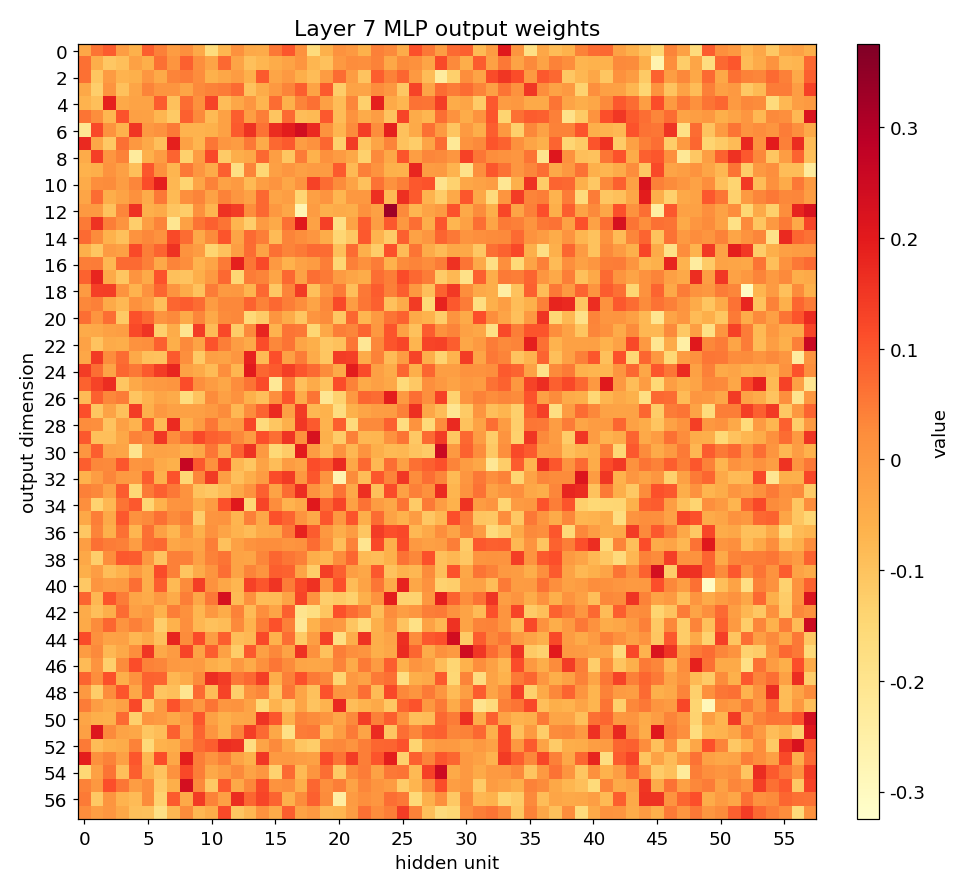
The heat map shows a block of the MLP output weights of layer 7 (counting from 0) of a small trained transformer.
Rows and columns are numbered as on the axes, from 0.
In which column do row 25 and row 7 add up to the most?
41
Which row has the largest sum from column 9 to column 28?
6
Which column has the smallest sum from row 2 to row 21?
39
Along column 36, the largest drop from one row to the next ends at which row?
24
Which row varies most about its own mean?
12
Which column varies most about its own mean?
57
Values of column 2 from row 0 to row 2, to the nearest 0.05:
0.1 -0.1 0
